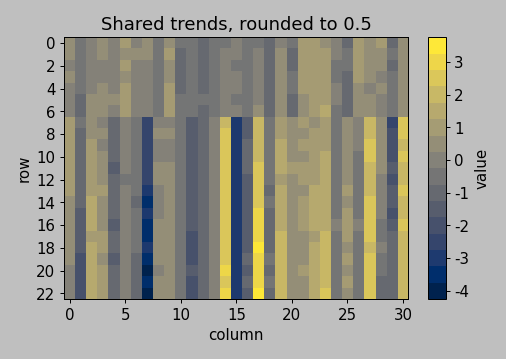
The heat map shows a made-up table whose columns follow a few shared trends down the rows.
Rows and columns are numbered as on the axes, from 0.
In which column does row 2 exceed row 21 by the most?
7
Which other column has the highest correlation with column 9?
29
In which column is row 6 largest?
23
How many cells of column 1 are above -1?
6
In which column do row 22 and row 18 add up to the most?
17
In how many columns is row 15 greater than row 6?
13
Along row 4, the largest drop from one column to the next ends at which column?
10
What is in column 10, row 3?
-1
